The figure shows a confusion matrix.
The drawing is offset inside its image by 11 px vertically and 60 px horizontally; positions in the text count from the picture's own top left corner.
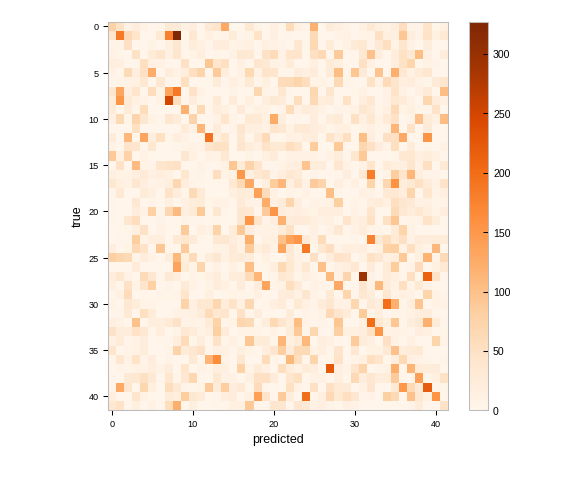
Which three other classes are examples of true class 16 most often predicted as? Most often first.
32, 37, 35
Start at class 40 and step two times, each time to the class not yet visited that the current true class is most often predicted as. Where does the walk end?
21
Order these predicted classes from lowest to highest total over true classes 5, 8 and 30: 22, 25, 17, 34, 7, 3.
22, 3, 25, 17, 34, 7
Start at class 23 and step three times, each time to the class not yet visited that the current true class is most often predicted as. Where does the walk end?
36
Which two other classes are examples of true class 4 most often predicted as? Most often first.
12, 37
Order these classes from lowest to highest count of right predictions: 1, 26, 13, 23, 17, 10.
13, 10, 26, 17, 23, 1
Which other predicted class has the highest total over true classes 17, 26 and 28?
35
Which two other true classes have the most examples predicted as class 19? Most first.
28, 20
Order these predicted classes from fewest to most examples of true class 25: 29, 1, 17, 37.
37, 17, 29, 1
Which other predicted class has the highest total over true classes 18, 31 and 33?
27
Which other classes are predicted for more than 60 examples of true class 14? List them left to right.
0, 2, 31
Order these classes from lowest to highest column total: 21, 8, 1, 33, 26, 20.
26, 33, 20, 1, 21, 8
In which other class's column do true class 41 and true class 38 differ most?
8
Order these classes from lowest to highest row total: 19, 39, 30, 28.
19, 28, 30, 39
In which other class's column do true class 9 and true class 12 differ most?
39
